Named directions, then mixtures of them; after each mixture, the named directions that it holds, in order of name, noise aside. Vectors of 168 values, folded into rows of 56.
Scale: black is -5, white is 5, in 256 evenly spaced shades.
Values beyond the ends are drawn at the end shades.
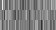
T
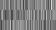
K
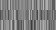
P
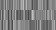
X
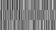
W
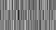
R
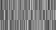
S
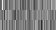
T.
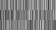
K, P, S.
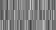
P, S.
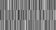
R, S.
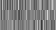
T, W.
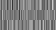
W.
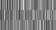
S, W, X.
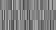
R, T, W.
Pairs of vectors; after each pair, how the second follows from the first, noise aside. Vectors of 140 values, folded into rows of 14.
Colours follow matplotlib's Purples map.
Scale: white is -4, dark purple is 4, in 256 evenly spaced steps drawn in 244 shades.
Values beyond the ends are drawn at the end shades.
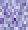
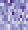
shuffled.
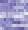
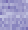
reversed, shrunk.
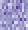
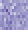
reversed, shrunk.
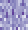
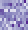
shuffled.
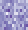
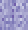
reversed, negated, shrunk.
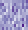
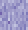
wrapped around, negated, shrunk.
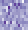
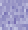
wrapped around, negated, shrunk.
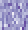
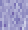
negated, shrunk.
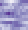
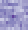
wrapped around, negated, shrunk.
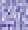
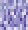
wrapped around, negated.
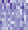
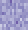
wrapped around, negated, shrunk.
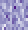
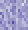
reversed, shrunk.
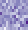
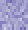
wrapped around, negated, shrunk.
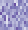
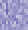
wrapped around, negated, shrunk.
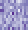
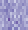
reversed, negated, shrunk.
